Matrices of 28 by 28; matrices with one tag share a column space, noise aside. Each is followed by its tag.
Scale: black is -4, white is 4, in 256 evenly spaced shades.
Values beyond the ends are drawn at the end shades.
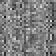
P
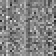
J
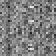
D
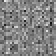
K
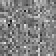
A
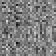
D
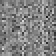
J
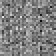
J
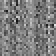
A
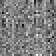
A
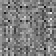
D
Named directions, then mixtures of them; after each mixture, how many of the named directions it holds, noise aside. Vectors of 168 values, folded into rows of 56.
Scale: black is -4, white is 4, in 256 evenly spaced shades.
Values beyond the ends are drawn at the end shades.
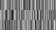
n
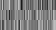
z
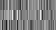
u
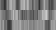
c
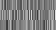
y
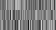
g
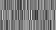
two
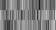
four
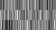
four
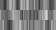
one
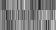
four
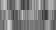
one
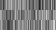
four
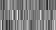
three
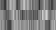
one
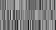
one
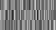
one
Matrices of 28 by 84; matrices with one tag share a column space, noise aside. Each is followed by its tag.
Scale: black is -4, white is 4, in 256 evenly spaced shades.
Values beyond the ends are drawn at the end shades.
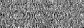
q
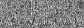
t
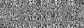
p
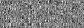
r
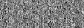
r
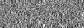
q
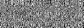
p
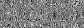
p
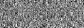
p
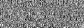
p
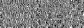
q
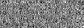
r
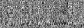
t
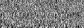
q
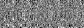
p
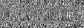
p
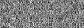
r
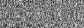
p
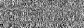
p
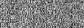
r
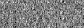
r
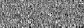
q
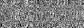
p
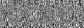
p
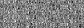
r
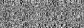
p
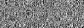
p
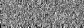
q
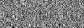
p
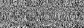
p
